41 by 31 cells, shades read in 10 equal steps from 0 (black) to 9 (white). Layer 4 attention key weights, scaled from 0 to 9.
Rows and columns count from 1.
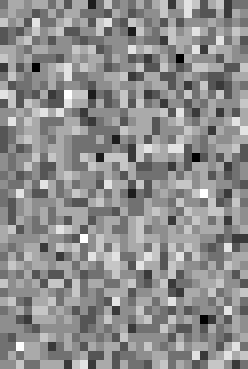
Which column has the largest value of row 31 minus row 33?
22
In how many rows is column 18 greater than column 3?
22
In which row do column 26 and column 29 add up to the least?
36
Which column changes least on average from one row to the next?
20
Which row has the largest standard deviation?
11
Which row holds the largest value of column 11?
27
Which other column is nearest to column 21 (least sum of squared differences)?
7
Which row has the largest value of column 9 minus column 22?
9
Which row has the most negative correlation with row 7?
17
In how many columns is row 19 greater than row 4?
10
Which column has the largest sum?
18
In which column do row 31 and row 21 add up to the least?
19
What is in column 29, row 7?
6
